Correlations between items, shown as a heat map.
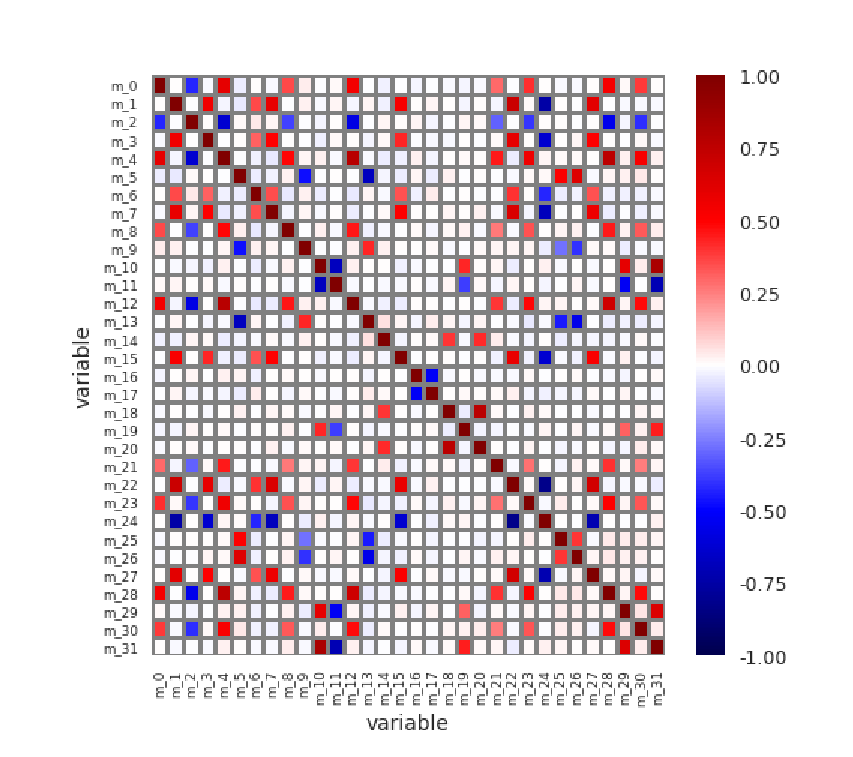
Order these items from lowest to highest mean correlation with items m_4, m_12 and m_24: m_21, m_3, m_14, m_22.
m_22, m_3, m_14, m_21
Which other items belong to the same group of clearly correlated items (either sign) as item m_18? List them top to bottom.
m_14, m_20
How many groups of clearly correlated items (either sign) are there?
6
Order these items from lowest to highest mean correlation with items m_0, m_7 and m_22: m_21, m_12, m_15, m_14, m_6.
m_14, m_21, m_12, m_6, m_15
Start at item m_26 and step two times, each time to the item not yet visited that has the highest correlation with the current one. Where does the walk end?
m_25
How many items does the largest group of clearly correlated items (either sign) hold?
9
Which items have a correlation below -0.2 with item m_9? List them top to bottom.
m_5, m_25, m_26
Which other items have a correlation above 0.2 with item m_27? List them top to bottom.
m_1, m_3, m_6, m_7, m_15, m_22
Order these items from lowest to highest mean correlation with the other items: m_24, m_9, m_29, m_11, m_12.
m_24, m_11, m_9, m_29, m_12
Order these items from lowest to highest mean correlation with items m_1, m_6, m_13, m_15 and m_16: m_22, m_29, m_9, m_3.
m_29, m_9, m_3, m_22
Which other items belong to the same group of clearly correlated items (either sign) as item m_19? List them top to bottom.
m_10, m_11, m_29, m_31
